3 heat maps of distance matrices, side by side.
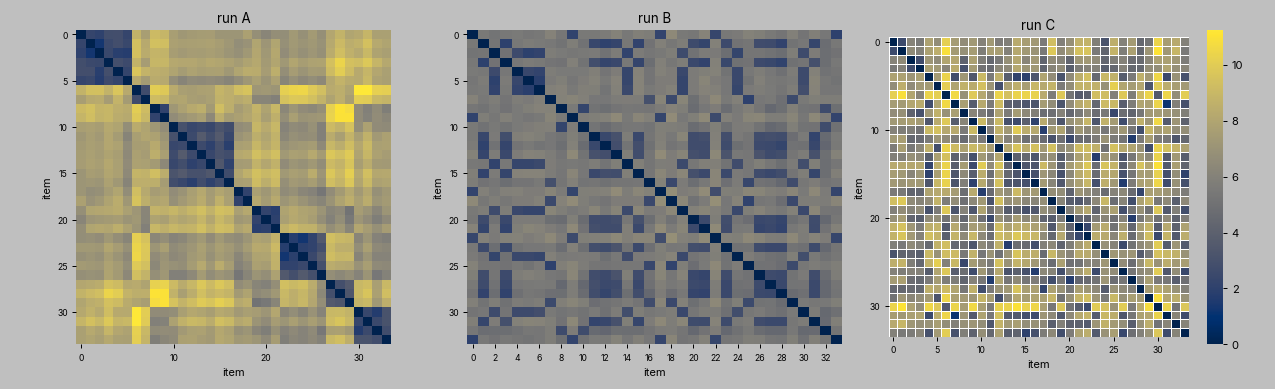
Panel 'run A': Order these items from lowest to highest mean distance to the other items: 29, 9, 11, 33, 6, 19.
11, 33, 19, 9, 29, 6
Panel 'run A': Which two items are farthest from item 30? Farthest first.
6, 7
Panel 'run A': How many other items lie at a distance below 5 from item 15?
6
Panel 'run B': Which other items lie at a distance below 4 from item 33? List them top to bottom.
0, 9, 17, 22
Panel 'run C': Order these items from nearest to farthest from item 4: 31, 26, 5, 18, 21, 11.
31, 26, 11, 18, 5, 21
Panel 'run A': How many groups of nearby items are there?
9
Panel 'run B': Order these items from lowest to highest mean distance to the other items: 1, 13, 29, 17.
1, 13, 29, 17
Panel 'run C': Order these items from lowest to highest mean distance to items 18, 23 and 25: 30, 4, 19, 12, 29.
19, 4, 30, 29, 12
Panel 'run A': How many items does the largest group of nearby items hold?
7
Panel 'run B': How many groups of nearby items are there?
5
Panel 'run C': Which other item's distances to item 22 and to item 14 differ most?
30
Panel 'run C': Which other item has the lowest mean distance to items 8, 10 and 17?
28
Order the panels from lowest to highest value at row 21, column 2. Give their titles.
run B, run C, run A
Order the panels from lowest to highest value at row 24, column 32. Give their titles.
run B, run A, run C
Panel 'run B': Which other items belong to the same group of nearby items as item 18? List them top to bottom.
7, 16, 25, 29
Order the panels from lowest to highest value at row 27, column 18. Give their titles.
run C, run B, run A
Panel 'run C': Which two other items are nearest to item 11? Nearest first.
27, 20
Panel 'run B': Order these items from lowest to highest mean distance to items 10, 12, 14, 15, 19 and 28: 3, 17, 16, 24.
3, 24, 16, 17
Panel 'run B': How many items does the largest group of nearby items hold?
13
